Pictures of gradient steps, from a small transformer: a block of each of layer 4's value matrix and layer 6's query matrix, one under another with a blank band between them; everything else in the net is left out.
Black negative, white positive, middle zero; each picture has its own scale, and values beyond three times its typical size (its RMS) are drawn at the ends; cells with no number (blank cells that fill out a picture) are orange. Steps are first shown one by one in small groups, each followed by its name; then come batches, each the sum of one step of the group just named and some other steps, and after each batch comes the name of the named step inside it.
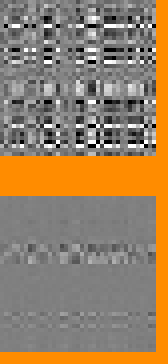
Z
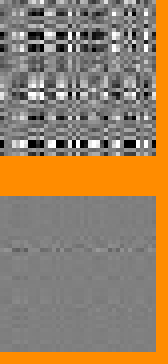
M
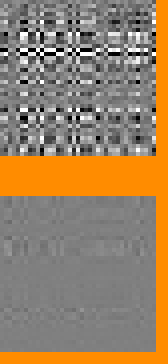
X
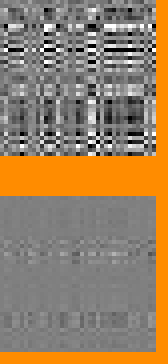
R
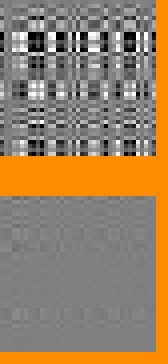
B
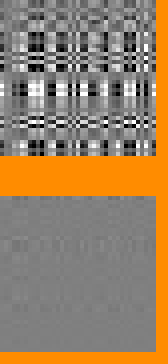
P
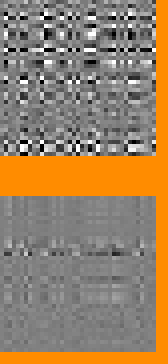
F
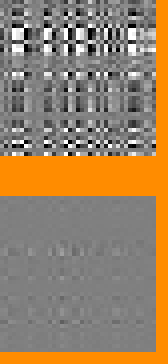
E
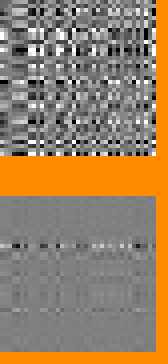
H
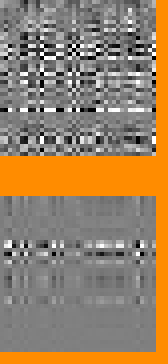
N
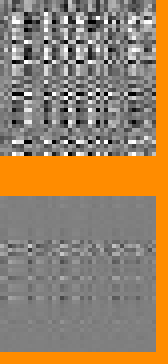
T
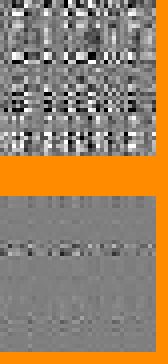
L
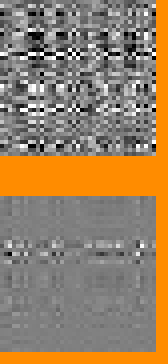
N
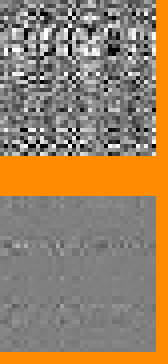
E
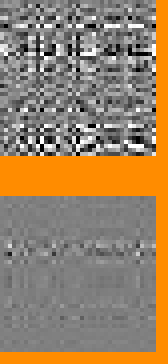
N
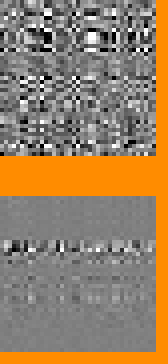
F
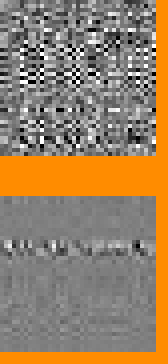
N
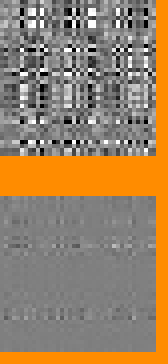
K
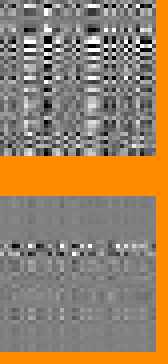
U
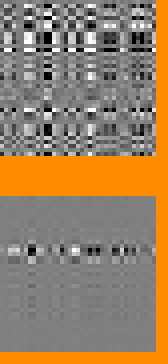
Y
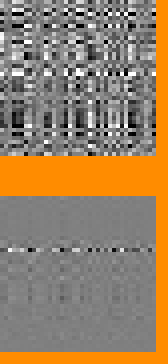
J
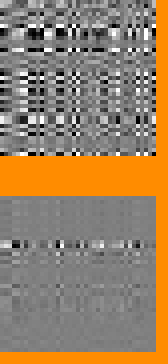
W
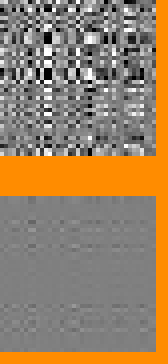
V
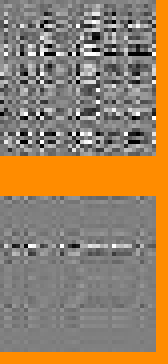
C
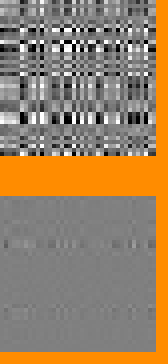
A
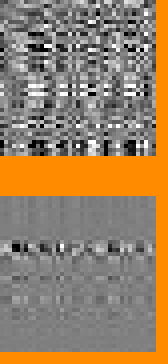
U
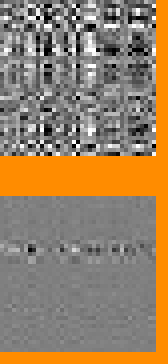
Y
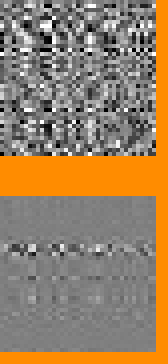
Y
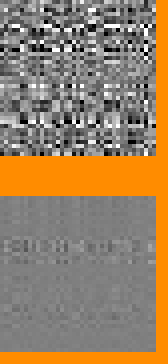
A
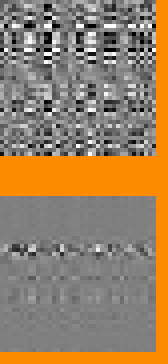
Y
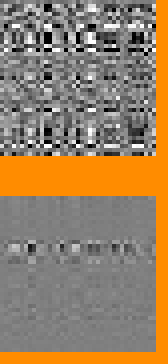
Y
